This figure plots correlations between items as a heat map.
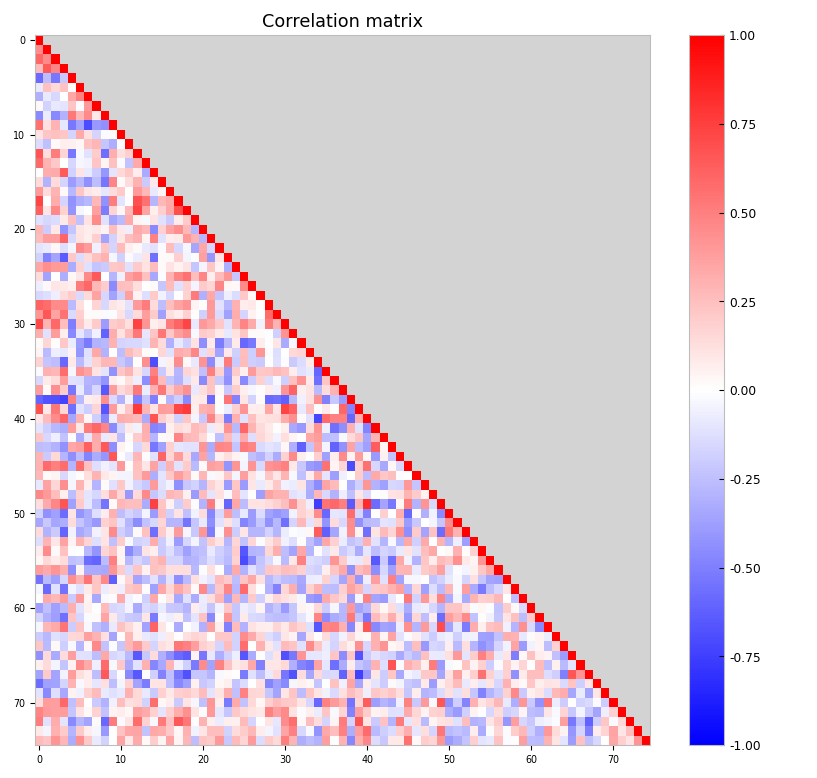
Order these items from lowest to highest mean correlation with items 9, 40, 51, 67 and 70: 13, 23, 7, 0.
7, 23, 13, 0
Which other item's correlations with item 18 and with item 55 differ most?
25
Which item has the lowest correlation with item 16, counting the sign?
65
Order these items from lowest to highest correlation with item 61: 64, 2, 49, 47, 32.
49, 2, 47, 32, 64
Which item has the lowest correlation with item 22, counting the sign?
32
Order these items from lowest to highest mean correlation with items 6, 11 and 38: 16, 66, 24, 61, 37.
24, 37, 16, 66, 61
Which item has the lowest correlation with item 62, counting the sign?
34
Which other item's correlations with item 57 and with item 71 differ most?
0
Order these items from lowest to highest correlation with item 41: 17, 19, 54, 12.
54, 12, 17, 19
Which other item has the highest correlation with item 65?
67
